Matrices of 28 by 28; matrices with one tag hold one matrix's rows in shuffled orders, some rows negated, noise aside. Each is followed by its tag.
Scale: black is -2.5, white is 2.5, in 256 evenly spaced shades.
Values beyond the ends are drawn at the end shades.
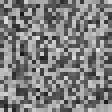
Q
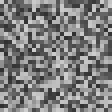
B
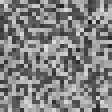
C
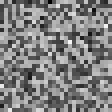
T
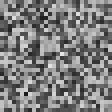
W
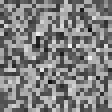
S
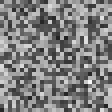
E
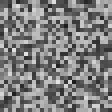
T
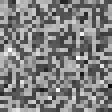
E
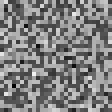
S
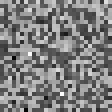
E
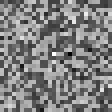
T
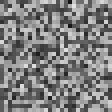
B
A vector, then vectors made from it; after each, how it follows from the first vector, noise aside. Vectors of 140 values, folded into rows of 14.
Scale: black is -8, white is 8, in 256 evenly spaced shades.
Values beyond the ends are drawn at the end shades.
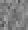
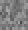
wrapped around.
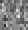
wrapped around, negated, scaled up.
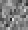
wrapped around, negated, scaled up.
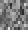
reversed, negated, scaled up.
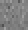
partly zeroed.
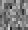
reversed, negated, scaled up.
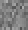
wrapped around, negated.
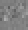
partly zeroed.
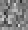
wrapped around, negated, scaled up.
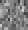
wrapped around, negated, scaled up.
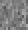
wrapped around.
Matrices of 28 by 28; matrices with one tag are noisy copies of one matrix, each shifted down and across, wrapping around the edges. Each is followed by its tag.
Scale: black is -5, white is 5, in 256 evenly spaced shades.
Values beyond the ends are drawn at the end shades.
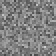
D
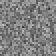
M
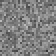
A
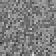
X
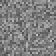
A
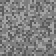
M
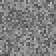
D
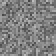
A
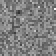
M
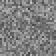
D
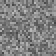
D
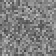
D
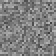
A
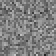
M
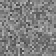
D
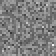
M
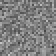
A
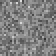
X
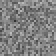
D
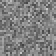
X
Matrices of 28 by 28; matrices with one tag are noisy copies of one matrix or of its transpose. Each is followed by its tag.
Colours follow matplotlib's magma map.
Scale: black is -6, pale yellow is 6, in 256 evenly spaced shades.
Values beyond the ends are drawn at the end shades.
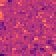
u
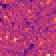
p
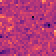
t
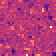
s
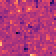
t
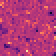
s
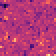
p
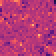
u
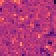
u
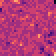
u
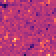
p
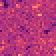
p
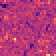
p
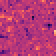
t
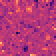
t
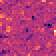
t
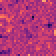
t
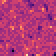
s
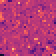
u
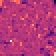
u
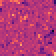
u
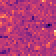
t
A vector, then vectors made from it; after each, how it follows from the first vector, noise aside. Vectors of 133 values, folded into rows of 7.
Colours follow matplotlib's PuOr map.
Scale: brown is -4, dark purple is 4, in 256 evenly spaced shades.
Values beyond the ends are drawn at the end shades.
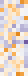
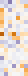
reversed, negated, partly zeroed.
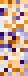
reversed, scaled up.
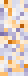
reversed.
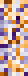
reversed, scaled up.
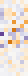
reversed, partly zeroed.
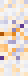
reversed, negated, partly zeroed.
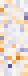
wrapped around, negated, partly zeroed.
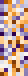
reversed, scaled up.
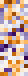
reversed, scaled up.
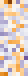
reversed.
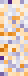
reversed, negated.
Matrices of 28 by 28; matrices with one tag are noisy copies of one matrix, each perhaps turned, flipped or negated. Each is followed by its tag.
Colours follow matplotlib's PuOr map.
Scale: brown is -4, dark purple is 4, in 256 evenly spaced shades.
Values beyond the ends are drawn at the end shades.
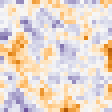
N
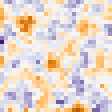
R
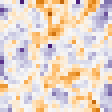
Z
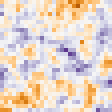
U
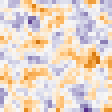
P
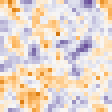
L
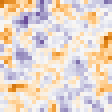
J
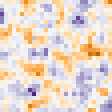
P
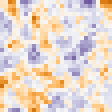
L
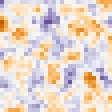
P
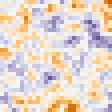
J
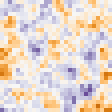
J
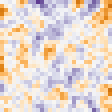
Z
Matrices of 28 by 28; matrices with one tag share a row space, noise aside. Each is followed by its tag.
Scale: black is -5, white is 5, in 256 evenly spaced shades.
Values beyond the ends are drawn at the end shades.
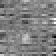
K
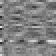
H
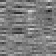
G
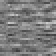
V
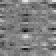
K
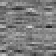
G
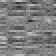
G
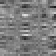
K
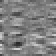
H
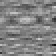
V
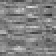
G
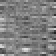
K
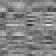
G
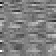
H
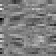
H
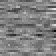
V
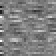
H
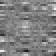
K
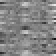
K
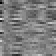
H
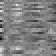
H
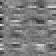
H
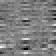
K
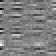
H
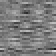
V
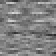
V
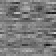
V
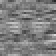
V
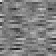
H
